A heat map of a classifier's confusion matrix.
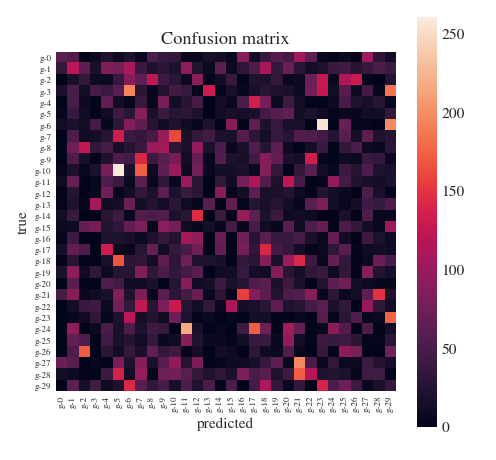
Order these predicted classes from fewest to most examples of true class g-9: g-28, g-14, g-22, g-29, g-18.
g-29, g-28, g-14, g-18, g-22
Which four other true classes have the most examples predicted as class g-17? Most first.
g-24, g-4, g-11, g-21
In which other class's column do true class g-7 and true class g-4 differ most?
g-10
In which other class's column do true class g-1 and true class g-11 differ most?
g-6
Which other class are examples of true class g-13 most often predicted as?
g-3
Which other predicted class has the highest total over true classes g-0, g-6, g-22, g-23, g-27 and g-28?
g-21
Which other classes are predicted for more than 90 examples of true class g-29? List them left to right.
g-6, g-18, g-23
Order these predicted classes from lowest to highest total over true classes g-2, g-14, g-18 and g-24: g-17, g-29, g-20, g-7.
g-29, g-7, g-20, g-17
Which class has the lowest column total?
g-0
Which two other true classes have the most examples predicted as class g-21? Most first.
g-27, g-28
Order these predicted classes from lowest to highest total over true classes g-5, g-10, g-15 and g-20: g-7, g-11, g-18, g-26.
g-26, g-11, g-18, g-7
